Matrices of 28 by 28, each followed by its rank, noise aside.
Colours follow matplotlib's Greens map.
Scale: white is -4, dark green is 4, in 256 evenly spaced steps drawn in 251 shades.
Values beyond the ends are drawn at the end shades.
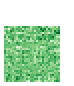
six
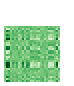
one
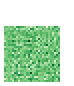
six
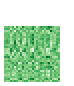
four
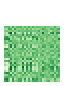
two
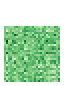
four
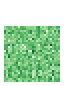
six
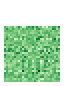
four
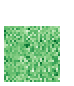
six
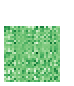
three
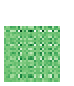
one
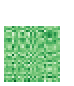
three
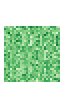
four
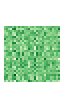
three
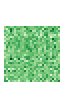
six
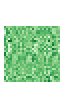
four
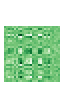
one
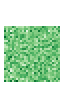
six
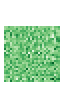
six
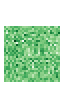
six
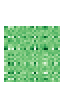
one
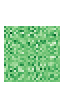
four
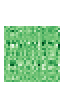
three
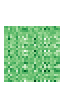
two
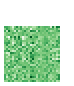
four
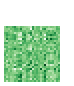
three
